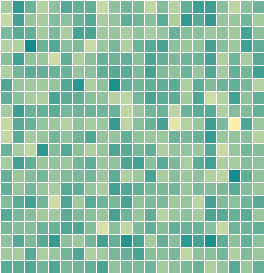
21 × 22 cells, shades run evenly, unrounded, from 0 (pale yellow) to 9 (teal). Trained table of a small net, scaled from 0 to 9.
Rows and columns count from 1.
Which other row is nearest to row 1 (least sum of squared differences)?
2
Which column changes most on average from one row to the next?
18
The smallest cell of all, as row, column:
10, 20
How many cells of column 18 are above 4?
17
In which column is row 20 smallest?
16
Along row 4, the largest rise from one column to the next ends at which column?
3
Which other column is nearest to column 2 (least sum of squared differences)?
8
